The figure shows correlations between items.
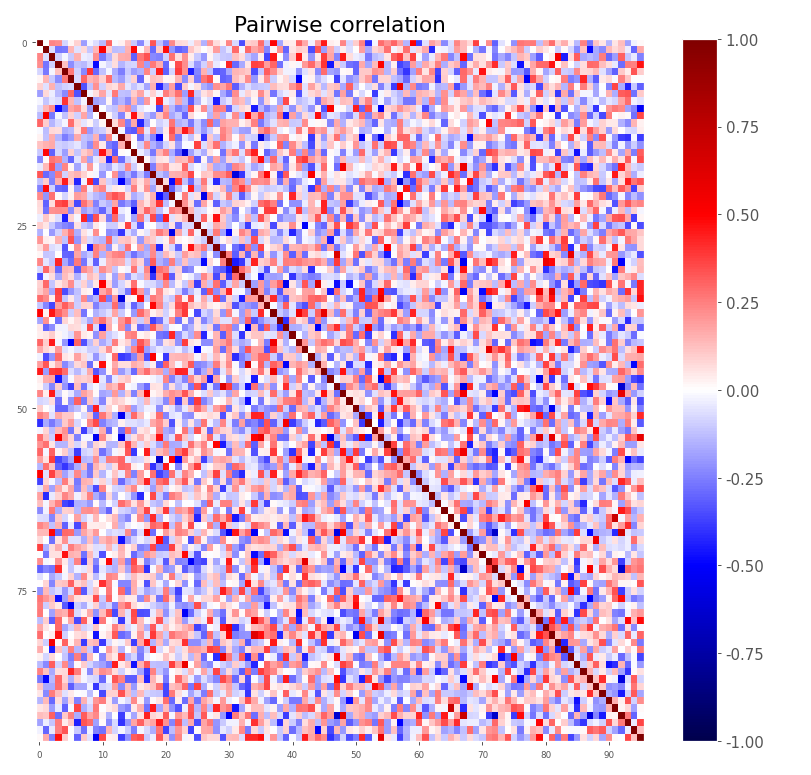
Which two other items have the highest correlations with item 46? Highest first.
9, 55
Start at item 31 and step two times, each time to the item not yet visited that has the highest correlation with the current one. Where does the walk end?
92
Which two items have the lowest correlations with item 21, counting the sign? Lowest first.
26, 19
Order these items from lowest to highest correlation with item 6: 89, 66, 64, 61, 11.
66, 61, 64, 89, 11
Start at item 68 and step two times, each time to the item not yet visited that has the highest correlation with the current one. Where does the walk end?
53
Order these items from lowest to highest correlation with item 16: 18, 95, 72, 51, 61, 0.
0, 18, 61, 51, 72, 95
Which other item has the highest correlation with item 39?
52
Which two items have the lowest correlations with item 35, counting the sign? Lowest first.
13, 32
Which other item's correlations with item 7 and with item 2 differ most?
82
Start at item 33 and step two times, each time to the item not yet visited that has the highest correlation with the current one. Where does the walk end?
10
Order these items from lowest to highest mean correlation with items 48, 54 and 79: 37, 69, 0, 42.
42, 69, 37, 0
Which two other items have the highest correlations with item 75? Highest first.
84, 29
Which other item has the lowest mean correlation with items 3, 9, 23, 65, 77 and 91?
31
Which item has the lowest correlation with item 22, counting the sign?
57
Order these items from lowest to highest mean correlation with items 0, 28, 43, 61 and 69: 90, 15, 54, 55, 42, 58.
58, 90, 15, 42, 55, 54
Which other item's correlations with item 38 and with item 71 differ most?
34
